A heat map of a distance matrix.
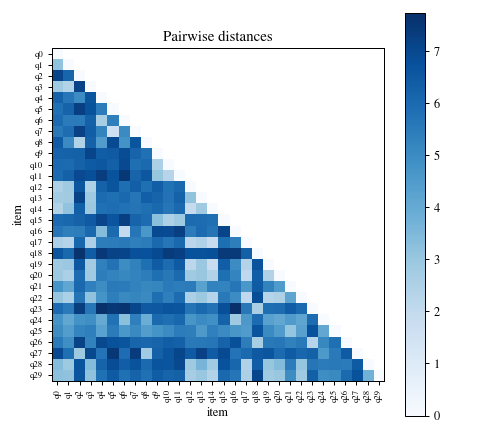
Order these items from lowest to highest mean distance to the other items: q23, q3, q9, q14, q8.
q14, q3, q8, q9, q23
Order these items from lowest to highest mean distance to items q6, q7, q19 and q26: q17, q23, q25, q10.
q17, q25, q23, q10
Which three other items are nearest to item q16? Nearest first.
q6, q24, q4
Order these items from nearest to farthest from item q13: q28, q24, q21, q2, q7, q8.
q28, q21, q24, q7, q8, q2
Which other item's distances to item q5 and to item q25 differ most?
q7
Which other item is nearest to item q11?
q10
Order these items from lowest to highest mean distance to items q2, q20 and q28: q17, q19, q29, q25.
q17, q19, q29, q25
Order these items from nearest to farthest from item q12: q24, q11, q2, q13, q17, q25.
q17, q13, q24, q25, q11, q2
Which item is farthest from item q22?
q18
